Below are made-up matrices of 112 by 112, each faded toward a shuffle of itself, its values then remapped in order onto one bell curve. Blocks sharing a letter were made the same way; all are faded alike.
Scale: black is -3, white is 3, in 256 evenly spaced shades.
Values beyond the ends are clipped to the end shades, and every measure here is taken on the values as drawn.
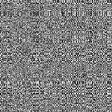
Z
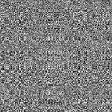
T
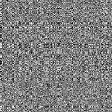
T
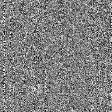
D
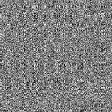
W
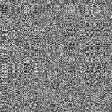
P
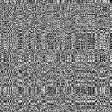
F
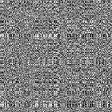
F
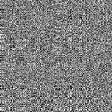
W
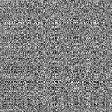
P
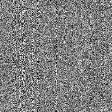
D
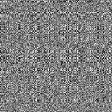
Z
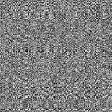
P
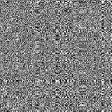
T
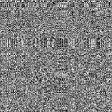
W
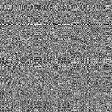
T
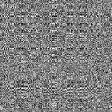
P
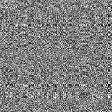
P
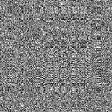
W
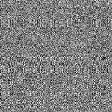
W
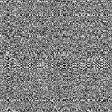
P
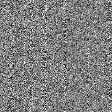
D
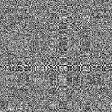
P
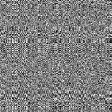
F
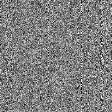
D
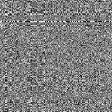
T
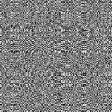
F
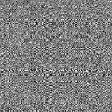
T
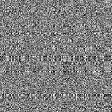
P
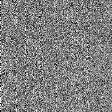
D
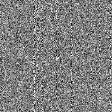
D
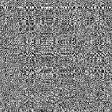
T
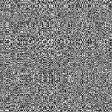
T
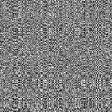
F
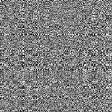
T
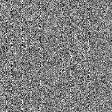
D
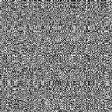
T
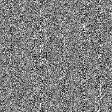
D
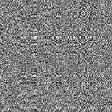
P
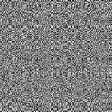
F
